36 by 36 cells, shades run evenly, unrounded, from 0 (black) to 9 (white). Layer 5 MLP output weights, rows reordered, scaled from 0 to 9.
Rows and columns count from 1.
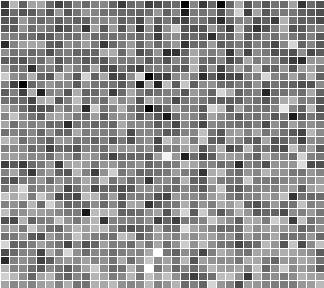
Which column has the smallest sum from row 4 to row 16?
18
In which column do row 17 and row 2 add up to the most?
27
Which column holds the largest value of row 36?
24
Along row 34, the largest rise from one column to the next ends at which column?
17
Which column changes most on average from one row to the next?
1
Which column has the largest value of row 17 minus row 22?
23
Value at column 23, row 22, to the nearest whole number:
2
